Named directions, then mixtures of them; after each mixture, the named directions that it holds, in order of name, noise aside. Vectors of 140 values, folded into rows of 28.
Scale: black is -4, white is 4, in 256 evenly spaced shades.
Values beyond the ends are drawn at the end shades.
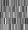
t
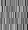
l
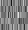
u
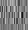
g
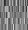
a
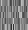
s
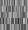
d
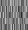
g, s.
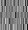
a, l.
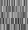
d.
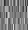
a.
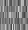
d, l, s.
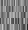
d, l.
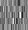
g, s.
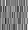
l.
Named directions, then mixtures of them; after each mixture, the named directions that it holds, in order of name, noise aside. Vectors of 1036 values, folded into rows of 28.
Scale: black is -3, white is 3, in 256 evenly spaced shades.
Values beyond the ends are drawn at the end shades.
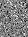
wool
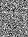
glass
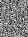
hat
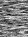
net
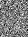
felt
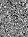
wool.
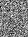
glass, hat, wool.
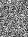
felt, hat, wool.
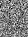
felt, hat, wool.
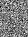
glass, hat, wool.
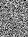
glass, wool.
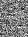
glass, hat, net.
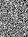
glass, wool.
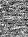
felt, net.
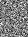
felt, hat, wool.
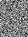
felt, hat.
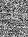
glass, net, wool.
